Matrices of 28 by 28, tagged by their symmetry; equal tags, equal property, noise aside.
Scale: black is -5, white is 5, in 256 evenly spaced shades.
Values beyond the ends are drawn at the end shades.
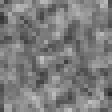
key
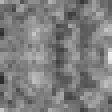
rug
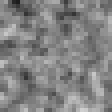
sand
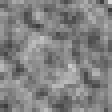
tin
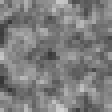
rug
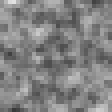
key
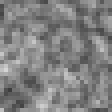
tin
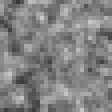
sand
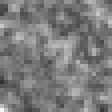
tin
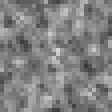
key
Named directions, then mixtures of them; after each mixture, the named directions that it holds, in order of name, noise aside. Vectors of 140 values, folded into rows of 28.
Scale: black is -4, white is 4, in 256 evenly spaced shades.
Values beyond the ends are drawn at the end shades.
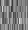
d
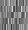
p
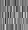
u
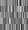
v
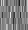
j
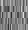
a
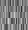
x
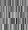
x.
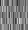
d, j, x.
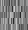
j, p.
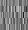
a, u, v.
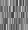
p, v.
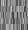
j, u, v.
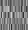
a.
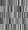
v.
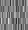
j, p, x.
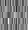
p, u, x.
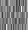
j, p.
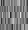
j, x.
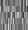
a, u.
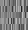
p, v.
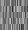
d, p, v.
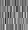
u.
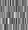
p, x.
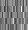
a, p, u.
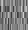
a.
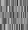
d, v.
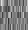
a, j.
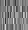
u.
